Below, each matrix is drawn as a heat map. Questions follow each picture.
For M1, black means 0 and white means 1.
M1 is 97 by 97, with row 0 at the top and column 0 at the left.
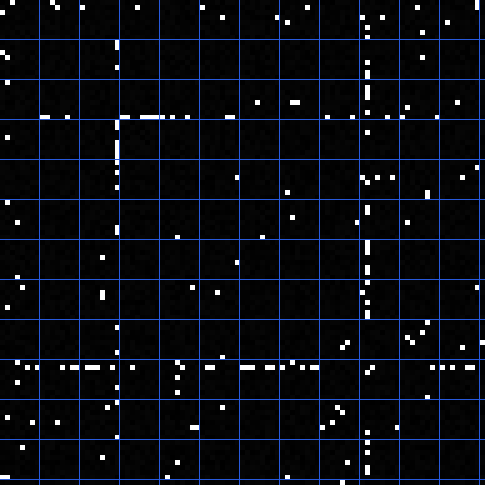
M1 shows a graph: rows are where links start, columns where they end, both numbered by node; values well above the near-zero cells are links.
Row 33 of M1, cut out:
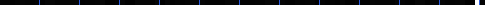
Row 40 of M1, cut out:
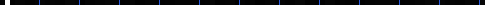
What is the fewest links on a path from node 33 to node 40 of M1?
3
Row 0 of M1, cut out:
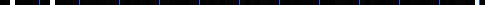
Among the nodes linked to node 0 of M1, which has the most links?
node 95
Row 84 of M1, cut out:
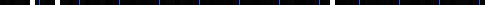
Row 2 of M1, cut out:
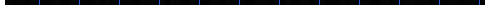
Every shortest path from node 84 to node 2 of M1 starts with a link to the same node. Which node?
node 11
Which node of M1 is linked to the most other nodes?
node 73
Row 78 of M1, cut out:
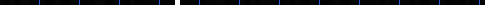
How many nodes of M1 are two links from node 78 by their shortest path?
4
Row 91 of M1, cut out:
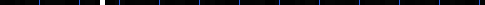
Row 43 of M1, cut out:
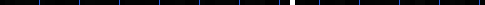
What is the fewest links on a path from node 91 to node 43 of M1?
3
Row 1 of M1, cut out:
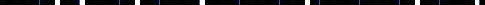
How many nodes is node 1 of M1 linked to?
7
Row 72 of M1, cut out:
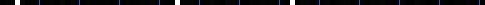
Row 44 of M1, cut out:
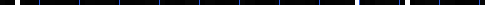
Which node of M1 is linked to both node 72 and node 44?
node 3
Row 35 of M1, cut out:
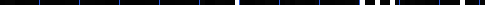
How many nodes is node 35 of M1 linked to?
5
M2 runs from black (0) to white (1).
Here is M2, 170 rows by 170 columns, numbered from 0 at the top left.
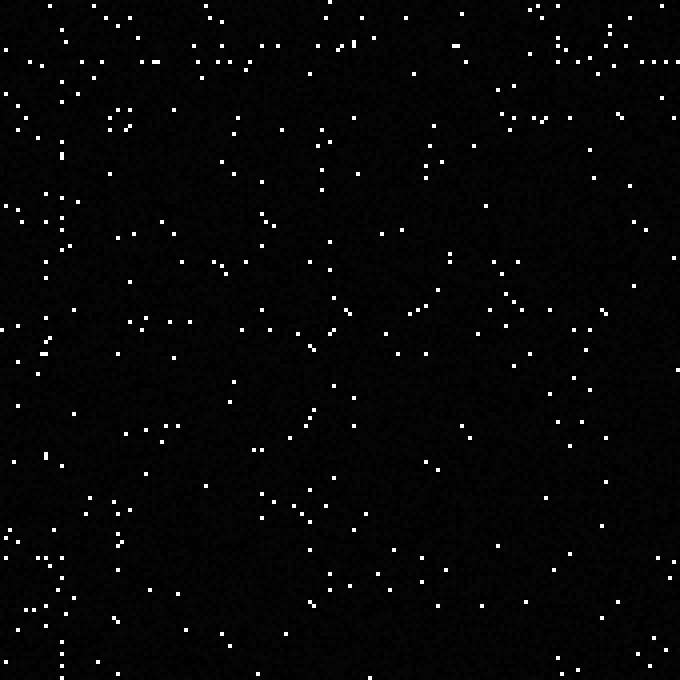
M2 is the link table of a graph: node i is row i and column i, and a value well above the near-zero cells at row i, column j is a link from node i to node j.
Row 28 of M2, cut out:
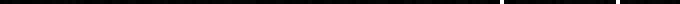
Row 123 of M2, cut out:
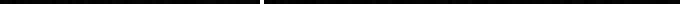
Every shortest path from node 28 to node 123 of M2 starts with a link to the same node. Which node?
node 154
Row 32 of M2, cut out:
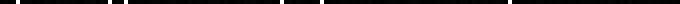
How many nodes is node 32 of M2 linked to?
6
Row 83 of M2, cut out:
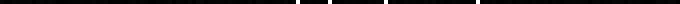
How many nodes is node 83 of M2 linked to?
4
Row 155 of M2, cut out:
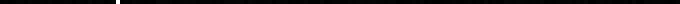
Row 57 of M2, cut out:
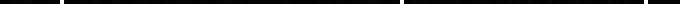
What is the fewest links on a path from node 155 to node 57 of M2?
6
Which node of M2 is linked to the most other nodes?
node 15
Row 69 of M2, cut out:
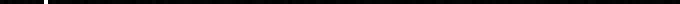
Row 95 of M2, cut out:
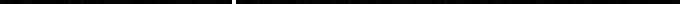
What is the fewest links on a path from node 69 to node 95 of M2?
7
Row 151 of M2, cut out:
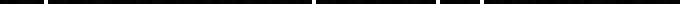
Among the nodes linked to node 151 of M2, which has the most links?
node 11
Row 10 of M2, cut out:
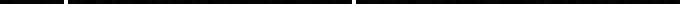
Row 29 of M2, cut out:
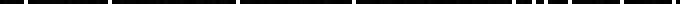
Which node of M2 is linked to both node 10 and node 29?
node 88
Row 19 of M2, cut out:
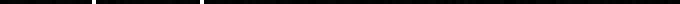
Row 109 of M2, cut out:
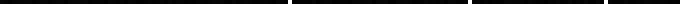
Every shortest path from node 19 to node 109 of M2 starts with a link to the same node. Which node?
node 23
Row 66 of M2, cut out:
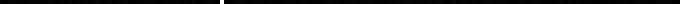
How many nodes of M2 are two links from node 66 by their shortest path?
4
